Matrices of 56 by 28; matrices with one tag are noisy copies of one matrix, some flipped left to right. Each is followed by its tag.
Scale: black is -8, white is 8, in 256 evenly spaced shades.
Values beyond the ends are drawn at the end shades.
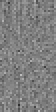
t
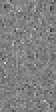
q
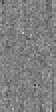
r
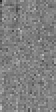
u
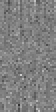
t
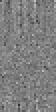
t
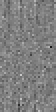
t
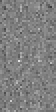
q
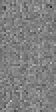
q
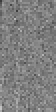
u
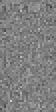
q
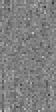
r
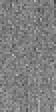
u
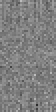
t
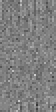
t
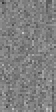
r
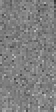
u
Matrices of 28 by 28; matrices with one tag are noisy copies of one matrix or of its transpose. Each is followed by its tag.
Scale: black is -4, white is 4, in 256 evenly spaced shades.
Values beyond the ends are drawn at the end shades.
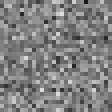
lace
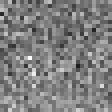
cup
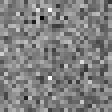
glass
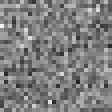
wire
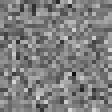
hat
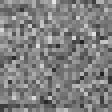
glass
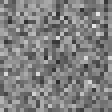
glass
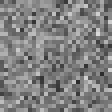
glass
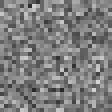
lace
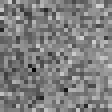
cup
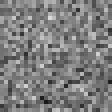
glass
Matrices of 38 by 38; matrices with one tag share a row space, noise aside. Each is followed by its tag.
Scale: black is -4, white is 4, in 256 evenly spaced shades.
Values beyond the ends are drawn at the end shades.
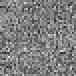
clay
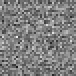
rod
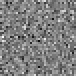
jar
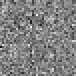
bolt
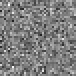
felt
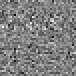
bolt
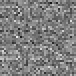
rod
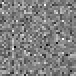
felt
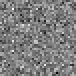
felt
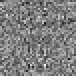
jar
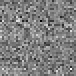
rod
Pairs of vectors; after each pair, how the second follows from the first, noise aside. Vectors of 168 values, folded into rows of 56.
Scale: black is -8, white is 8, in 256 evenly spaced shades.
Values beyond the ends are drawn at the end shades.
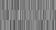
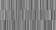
wrapped around, negated.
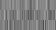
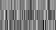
scaled up.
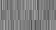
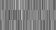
wrapped around, negated.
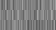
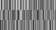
reversed, negated, scaled up.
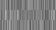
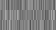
copied.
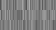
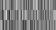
wrapped around, negated, scaled up.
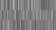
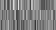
scaled up.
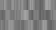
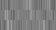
wrapped around, partly zeroed.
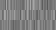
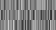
reversed, negated, scaled up.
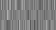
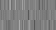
partly zeroed.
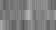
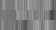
wrapped around, negated.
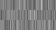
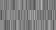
copied.
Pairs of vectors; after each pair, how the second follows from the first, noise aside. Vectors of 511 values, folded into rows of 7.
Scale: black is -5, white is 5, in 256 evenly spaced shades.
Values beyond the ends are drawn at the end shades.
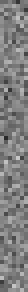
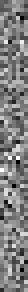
wrapped around, scaled up.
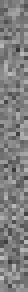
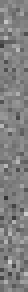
negated, partly zeroed.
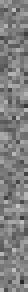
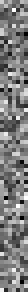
scaled up.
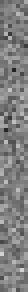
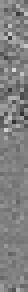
negated, partly zeroed.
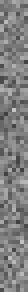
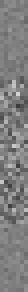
wrapped around, negated, partly zeroed.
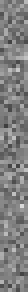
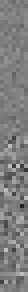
negated, partly zeroed.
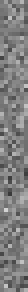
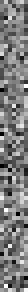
scaled up.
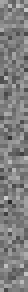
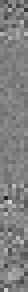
negated, partly zeroed.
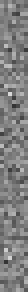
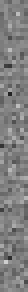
negated, partly zeroed.
